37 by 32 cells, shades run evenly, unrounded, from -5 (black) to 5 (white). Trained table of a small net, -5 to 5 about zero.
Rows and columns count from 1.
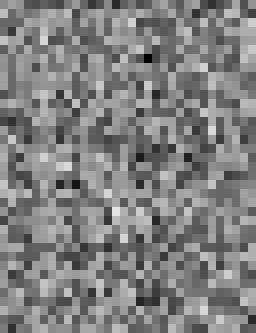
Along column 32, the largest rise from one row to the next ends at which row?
3
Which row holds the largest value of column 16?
27
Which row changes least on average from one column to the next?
9
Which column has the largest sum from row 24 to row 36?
13
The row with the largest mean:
22
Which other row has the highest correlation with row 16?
30
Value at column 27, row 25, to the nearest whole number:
1
